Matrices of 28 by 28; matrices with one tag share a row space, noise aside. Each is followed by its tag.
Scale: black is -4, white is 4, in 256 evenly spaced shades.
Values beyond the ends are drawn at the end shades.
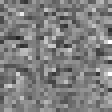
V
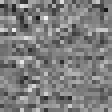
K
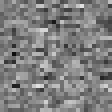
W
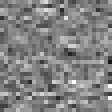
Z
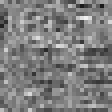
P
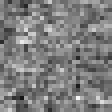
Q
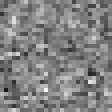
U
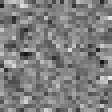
V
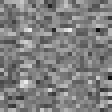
V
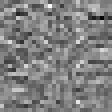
Q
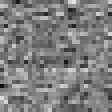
Z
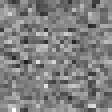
U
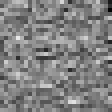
Z
